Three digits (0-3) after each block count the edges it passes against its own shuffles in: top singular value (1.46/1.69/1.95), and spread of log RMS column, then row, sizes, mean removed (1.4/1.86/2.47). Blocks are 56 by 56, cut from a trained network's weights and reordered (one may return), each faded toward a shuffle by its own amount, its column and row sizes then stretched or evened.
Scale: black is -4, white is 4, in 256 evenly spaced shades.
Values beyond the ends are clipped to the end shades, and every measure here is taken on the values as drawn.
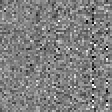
1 2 0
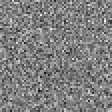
1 1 0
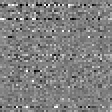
1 1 3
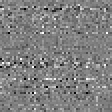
1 1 3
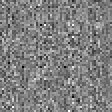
1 2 0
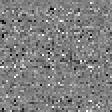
0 1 2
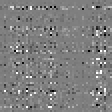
1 3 3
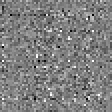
0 2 2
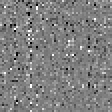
0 2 1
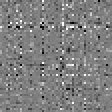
2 3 2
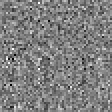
1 1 1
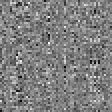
3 3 0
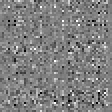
0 3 3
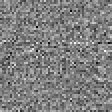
2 0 1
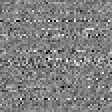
2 0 3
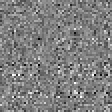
1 2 2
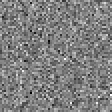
2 0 0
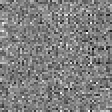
2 1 2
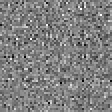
1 0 2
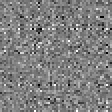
2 2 2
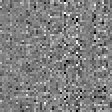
2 3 0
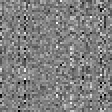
3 3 0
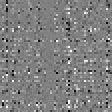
0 3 2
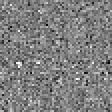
0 1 2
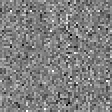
1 2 0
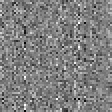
1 3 0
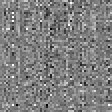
1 3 1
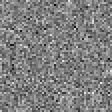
1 0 0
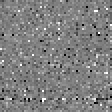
1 1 2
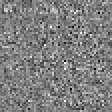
0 1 2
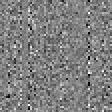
1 3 0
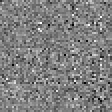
0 1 2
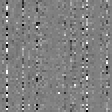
2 3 0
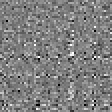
3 2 2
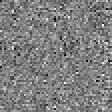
0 2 1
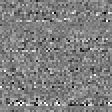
0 0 3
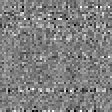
1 0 3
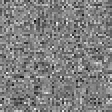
3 0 2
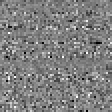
0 1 3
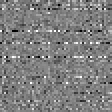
3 1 3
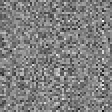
3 2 0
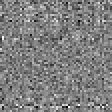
3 2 2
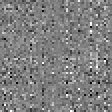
0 3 2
